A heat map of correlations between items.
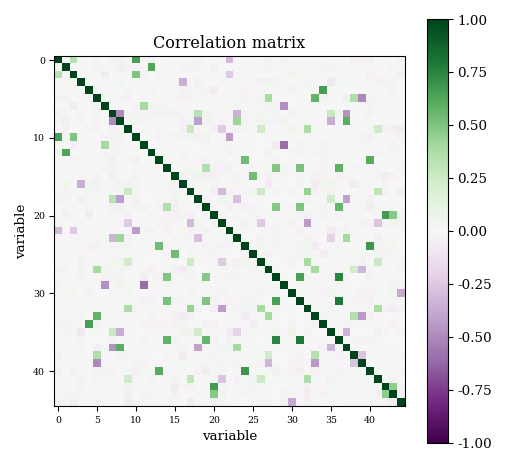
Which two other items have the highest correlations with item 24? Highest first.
40, 13
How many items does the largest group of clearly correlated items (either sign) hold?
6
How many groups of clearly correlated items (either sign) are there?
13
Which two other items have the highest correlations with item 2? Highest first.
10, 0
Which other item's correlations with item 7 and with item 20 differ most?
42
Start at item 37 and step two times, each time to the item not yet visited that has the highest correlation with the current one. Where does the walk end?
23
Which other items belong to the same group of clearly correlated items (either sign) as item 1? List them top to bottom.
12
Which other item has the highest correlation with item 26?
32
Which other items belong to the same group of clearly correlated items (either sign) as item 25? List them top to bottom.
15
